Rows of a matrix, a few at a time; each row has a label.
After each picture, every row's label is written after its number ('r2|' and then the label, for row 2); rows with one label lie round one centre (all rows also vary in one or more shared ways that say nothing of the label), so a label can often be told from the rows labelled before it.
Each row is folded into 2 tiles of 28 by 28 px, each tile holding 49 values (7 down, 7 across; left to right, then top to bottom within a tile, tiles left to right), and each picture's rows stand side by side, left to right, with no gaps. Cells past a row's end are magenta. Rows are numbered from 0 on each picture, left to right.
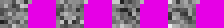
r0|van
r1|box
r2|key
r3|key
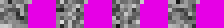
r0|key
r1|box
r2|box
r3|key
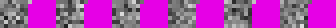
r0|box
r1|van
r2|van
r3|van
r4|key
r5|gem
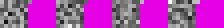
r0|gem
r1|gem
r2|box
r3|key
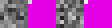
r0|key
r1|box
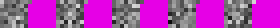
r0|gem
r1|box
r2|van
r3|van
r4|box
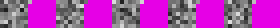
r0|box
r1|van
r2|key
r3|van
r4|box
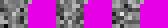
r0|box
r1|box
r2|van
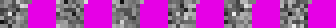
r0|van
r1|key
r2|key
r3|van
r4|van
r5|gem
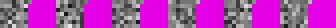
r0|van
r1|gem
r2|van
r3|key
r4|van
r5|box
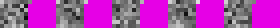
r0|gem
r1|key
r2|box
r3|key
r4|gem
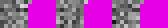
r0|van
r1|box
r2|van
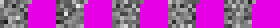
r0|gem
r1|van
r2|gem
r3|gem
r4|box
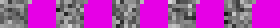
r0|key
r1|gem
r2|box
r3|key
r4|van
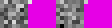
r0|box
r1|box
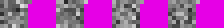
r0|van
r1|key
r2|gem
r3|box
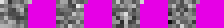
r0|key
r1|van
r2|box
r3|van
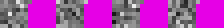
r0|van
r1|key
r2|van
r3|gem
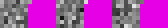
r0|gem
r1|box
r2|van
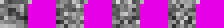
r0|key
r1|van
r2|box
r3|box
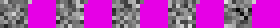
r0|box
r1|van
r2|van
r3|gem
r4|key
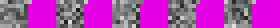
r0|key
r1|box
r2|gem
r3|van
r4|key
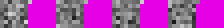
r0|box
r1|key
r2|box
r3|gem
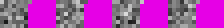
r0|gem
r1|van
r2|box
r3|van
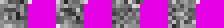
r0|key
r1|key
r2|van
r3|box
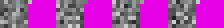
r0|box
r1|gem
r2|gem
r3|box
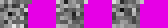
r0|gem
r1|key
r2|key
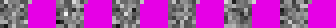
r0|box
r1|van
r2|box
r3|box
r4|key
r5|van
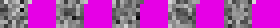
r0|box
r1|key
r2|gem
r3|key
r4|box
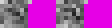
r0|key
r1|key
